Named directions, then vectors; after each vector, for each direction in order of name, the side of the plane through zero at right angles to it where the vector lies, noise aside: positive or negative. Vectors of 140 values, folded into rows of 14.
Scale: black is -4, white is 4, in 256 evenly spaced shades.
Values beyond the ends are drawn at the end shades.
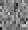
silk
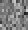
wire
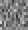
negative, negative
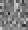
negative, positive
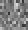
negative, positive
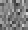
positive, negative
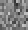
positive, negative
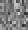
negative, positive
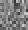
positive, negative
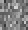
negative, positive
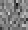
positive, negative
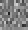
negative, positive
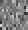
positive, positive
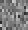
positive, positive
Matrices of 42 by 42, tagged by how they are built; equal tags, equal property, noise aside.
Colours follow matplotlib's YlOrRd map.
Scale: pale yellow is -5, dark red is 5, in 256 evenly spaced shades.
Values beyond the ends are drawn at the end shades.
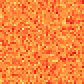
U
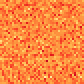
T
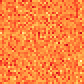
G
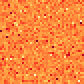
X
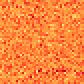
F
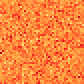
U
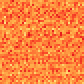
T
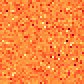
X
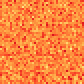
T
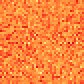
F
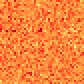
F
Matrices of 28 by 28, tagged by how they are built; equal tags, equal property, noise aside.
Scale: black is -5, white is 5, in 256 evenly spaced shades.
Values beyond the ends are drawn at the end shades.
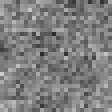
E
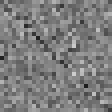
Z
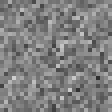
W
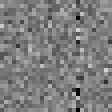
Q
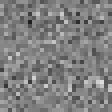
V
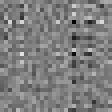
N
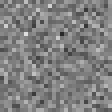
W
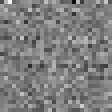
V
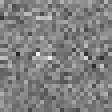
V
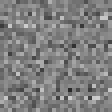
V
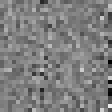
Q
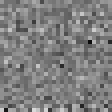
V
